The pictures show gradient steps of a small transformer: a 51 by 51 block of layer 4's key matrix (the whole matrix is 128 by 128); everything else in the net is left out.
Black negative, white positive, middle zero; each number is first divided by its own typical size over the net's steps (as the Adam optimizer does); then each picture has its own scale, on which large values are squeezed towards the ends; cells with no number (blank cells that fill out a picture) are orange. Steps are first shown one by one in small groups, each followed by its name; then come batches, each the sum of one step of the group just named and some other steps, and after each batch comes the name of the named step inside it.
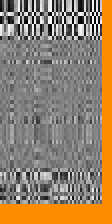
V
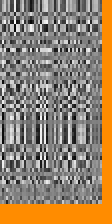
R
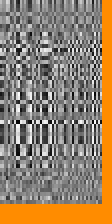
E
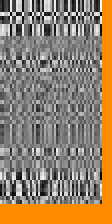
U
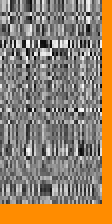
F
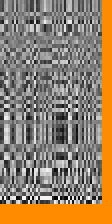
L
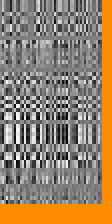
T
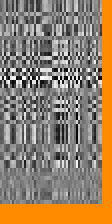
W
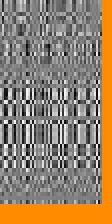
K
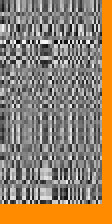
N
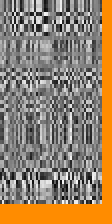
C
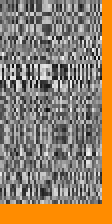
W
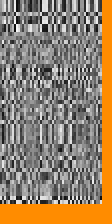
R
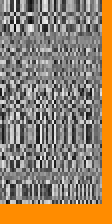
R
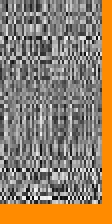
L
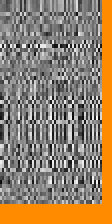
C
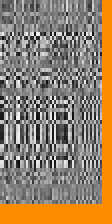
T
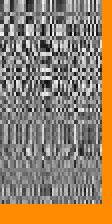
F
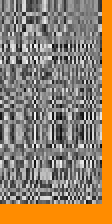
L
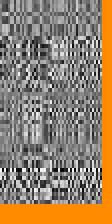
N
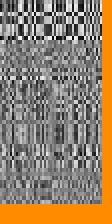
W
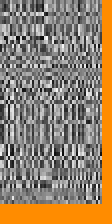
N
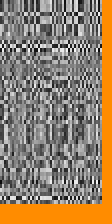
L
